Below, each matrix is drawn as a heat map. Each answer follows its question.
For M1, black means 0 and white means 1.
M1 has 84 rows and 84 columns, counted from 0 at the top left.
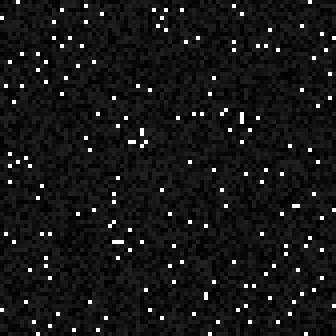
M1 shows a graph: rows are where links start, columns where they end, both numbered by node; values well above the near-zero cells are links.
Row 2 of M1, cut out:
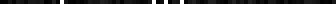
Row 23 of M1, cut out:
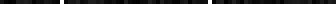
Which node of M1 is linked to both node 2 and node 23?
node 15
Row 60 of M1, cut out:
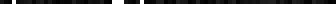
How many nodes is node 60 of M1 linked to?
5
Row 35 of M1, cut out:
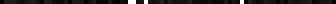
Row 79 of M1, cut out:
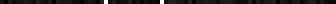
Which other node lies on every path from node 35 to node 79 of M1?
node 40
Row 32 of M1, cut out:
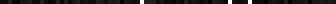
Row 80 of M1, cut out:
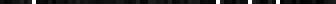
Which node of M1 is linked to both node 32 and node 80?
node 62
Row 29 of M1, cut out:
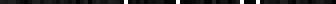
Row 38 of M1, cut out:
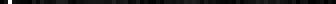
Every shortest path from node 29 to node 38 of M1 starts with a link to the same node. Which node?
node 64
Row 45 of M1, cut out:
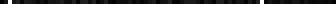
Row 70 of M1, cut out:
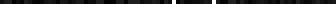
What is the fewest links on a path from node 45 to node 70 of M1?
7
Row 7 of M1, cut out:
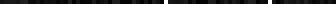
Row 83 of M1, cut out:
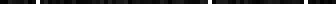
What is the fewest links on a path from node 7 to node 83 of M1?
6
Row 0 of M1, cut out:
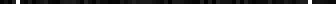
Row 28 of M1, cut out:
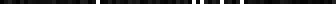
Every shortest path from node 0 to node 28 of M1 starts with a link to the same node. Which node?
node 4
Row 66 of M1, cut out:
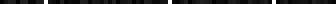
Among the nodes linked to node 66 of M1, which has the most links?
node 11
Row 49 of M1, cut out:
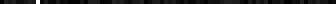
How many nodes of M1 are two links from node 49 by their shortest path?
3
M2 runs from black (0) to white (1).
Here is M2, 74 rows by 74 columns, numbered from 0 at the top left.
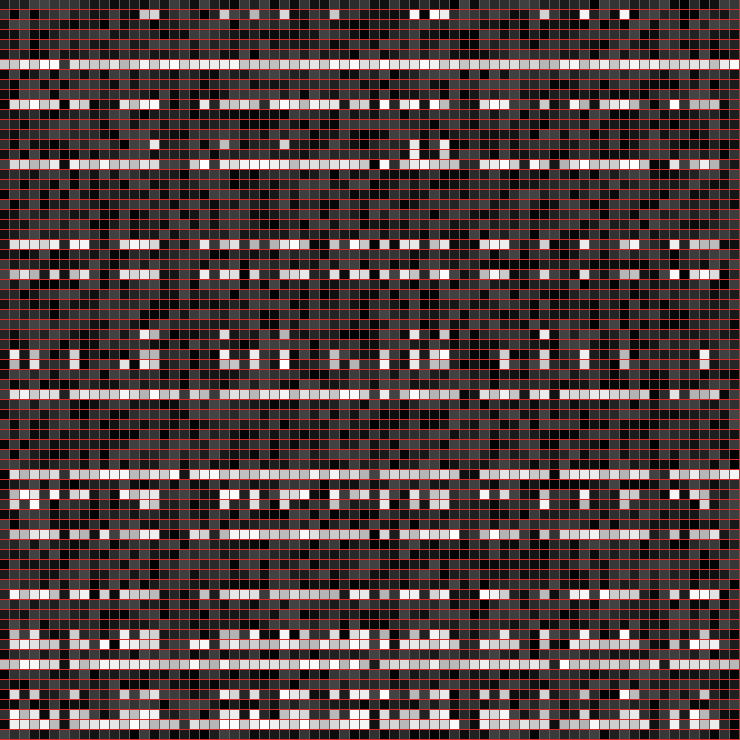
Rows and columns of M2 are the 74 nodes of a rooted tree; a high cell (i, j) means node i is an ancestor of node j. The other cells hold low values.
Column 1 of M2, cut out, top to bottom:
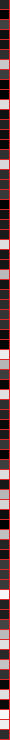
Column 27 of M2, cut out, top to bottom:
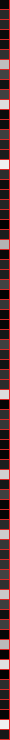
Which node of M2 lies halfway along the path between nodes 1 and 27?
63
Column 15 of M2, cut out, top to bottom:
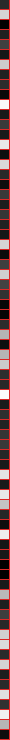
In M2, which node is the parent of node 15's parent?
33
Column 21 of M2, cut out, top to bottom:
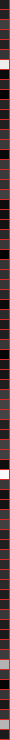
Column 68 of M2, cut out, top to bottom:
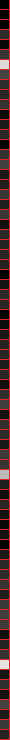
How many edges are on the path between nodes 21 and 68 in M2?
3
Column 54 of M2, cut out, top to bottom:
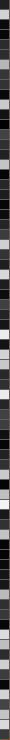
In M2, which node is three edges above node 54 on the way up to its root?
50
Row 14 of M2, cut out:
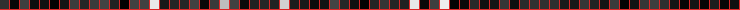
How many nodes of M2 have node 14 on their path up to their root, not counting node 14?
5
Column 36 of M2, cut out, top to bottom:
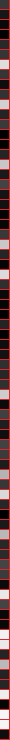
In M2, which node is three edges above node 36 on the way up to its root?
49
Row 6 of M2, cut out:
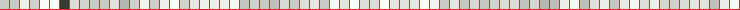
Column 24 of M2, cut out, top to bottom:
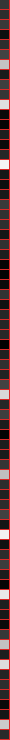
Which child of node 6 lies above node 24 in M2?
66
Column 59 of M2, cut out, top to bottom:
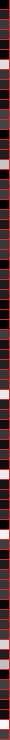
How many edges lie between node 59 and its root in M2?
8
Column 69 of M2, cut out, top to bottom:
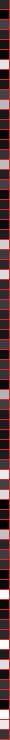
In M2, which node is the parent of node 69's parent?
71
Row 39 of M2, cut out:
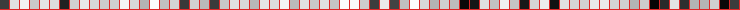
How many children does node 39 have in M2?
2
